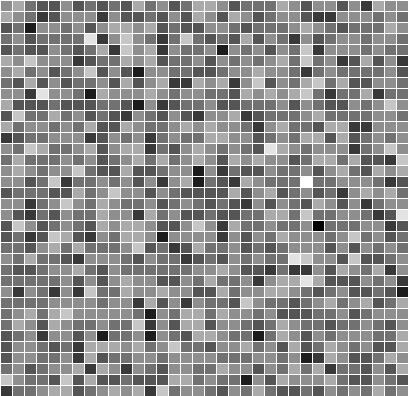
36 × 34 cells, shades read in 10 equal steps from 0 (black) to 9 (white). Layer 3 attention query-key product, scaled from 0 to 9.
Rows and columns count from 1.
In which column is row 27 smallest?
34
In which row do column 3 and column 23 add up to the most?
14
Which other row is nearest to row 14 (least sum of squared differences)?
12
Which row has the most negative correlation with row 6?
25
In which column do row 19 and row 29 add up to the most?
6
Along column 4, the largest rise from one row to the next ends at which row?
9
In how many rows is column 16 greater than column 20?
14
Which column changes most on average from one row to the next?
26
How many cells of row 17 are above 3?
25
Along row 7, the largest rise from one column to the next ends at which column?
13
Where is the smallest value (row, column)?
21, 27
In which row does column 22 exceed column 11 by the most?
7
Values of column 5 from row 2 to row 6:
3 5 4 5 5
